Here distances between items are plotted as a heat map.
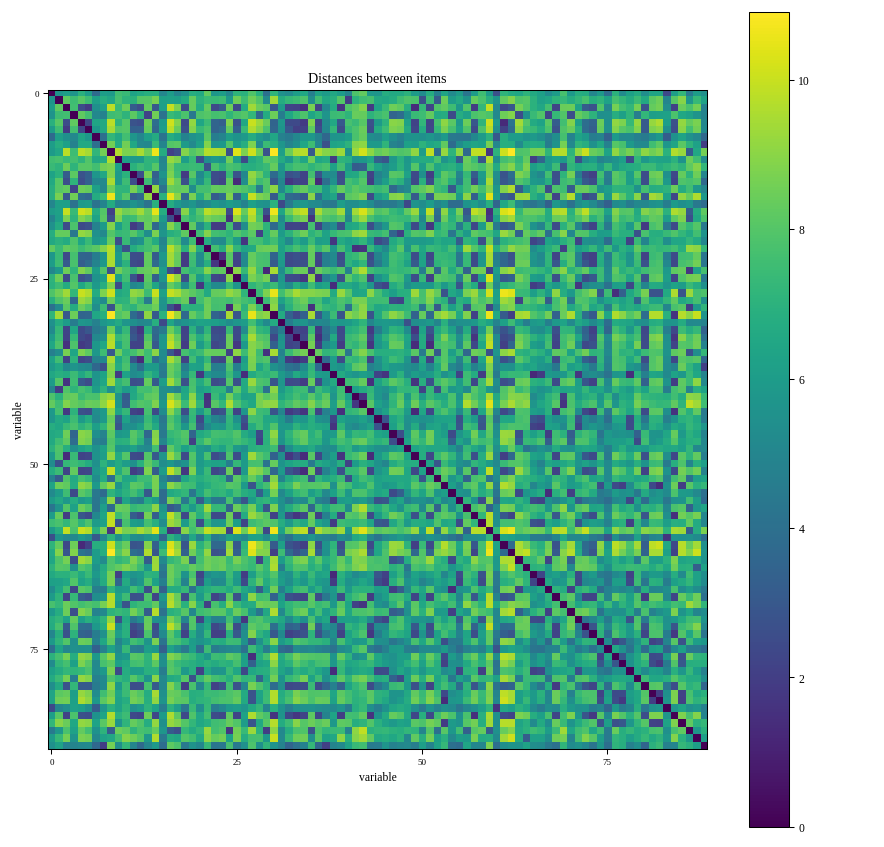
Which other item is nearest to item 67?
54
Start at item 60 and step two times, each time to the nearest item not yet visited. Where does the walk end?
0
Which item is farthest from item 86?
42
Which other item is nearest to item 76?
27
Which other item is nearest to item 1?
40
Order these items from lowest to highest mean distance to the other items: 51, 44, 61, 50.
44, 51, 50, 61
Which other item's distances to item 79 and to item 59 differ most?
8
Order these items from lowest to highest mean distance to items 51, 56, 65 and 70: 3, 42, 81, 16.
3, 81, 16, 42
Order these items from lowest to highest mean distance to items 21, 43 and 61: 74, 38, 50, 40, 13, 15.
15, 38, 50, 40, 74, 13
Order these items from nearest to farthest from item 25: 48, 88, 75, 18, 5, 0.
18, 5, 88, 75, 48, 0
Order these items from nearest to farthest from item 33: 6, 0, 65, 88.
88, 6, 0, 65
